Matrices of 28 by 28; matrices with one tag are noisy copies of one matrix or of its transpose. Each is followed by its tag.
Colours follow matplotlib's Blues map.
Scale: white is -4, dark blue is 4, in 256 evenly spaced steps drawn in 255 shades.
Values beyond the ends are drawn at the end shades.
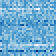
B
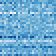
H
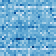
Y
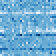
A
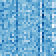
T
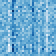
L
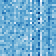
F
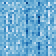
Y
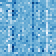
L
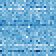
B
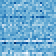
T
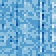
T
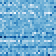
H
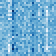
L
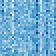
H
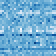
A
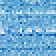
A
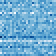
H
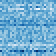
B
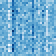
L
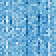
Y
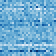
B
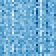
H
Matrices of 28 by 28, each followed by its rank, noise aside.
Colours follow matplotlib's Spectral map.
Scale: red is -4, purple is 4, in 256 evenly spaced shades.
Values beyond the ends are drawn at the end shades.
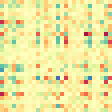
three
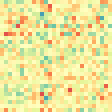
five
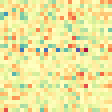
four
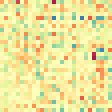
four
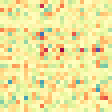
four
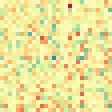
six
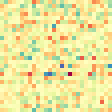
five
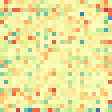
six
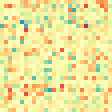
six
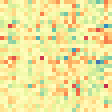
four
